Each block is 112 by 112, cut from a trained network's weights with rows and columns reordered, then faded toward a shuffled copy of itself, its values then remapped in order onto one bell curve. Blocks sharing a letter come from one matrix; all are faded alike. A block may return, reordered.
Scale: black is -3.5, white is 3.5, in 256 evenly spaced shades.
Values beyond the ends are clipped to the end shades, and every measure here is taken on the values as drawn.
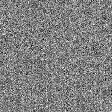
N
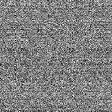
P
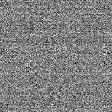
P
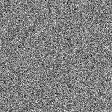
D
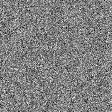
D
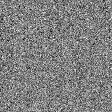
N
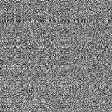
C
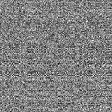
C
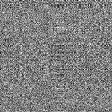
C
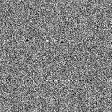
N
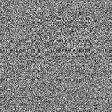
C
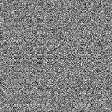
C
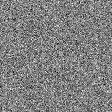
D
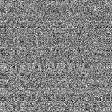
C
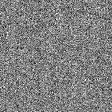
N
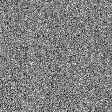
N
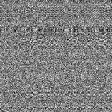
C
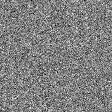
D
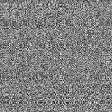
C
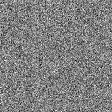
N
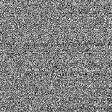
P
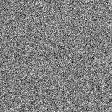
D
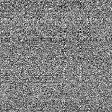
P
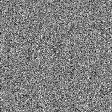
N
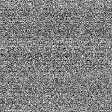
P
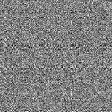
C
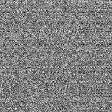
C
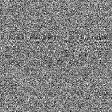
P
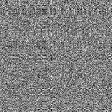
C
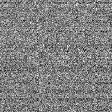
P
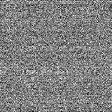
P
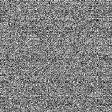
P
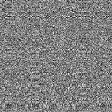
C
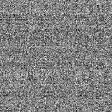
P
